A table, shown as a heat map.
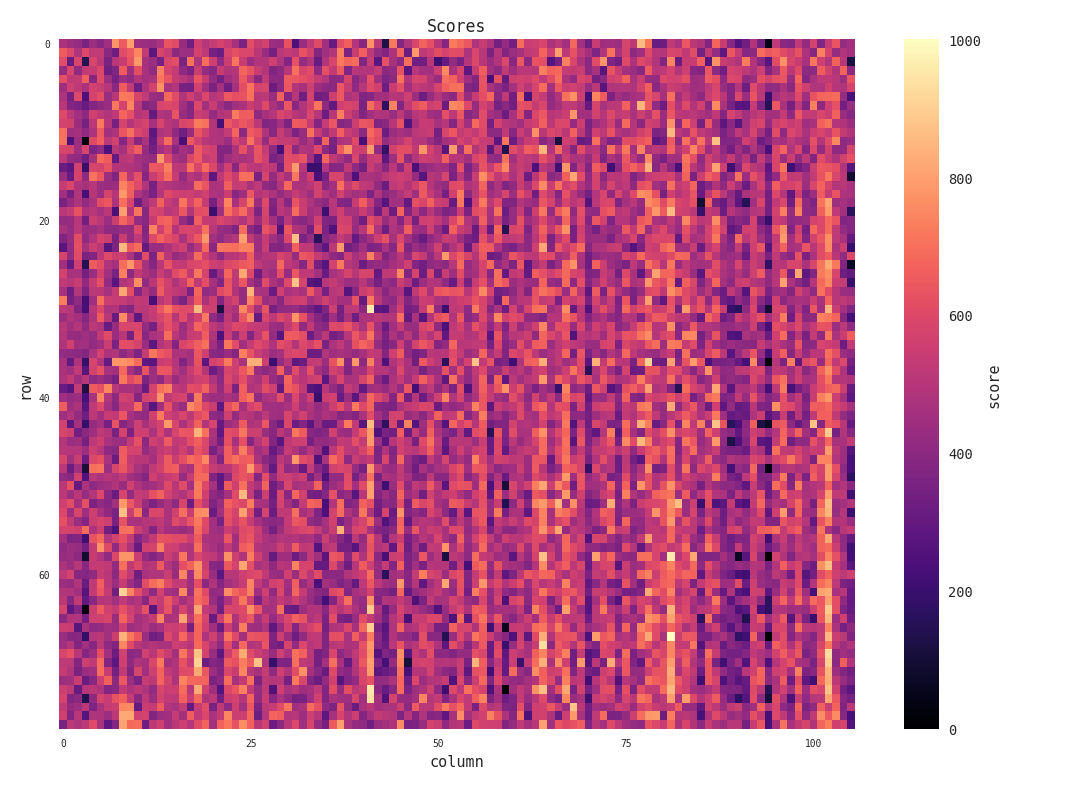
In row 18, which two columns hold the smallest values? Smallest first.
85, 91
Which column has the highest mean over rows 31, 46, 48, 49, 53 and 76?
102
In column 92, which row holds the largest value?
36
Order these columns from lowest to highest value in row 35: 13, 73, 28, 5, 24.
28, 73, 5, 13, 24
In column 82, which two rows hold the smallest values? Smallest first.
39, 14
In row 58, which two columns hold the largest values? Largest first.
81, 64
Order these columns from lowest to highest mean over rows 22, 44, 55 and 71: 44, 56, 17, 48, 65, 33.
44, 48, 33, 65, 17, 56
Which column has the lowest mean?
94
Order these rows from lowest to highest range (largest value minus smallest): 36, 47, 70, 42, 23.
42, 47, 23, 70, 36
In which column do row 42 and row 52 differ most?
87
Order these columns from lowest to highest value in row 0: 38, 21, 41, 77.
21, 38, 41, 77
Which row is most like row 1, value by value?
55
